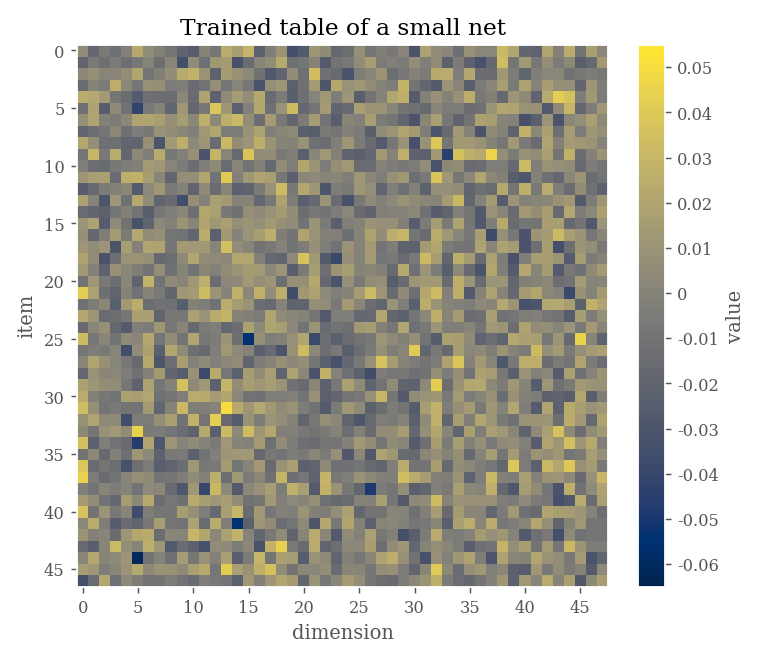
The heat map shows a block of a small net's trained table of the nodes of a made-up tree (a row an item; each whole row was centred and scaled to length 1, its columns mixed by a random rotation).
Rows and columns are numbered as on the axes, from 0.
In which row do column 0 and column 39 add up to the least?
46
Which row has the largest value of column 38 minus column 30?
0
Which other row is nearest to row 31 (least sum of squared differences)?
8
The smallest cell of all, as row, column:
44, 5
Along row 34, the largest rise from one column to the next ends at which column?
6
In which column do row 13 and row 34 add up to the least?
7
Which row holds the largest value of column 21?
2
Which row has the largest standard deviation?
9
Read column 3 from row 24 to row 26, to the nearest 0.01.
-0.02 -0.01 0
